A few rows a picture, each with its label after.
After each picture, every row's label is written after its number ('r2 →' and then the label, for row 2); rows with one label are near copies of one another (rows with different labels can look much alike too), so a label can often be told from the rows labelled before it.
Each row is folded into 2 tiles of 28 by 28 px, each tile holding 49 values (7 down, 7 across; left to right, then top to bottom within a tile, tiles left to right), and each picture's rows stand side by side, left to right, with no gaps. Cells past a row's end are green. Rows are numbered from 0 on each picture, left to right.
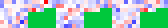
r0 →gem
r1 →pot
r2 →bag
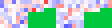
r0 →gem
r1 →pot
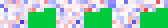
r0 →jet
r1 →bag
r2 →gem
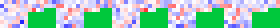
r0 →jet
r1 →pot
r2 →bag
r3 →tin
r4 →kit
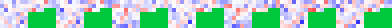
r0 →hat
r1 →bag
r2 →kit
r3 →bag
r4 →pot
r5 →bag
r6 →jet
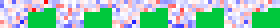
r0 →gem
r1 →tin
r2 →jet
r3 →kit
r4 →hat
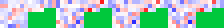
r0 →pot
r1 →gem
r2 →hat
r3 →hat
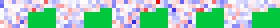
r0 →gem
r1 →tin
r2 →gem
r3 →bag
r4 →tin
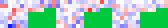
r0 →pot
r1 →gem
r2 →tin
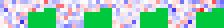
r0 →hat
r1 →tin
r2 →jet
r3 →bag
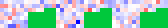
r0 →tin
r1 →jet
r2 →hat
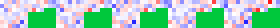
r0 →jet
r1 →hat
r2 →jet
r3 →gem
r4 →gem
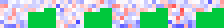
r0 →kit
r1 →jet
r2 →tin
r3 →kit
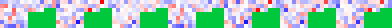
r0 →kit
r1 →gem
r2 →jet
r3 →kit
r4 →gem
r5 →hat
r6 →gem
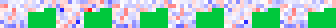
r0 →kit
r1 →bag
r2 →kit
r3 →tin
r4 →jet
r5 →kit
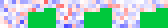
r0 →hat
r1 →tin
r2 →tin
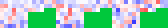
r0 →kit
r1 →kit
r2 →bag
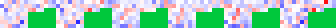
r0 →jet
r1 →jet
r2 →pot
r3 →kit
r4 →kit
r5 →gem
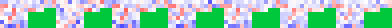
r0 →kit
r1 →bag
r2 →kit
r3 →tin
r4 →kit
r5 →pot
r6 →tin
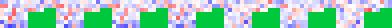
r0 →kit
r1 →tin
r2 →kit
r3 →tin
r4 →hat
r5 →pot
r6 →bag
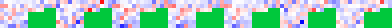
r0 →tin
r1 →gem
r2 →pot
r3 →pot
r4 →pot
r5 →jet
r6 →gem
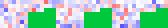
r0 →hat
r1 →kit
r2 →tin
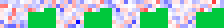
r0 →kit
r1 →jet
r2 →bag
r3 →gem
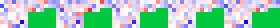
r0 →jet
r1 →hat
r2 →jet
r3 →jet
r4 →jet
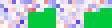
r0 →bag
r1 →jet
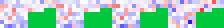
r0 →kit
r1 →tin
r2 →tin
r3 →hat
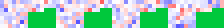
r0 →hat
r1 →hat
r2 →bag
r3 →pot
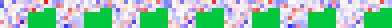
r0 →gem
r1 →pot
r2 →bag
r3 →gem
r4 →bag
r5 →pot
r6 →gem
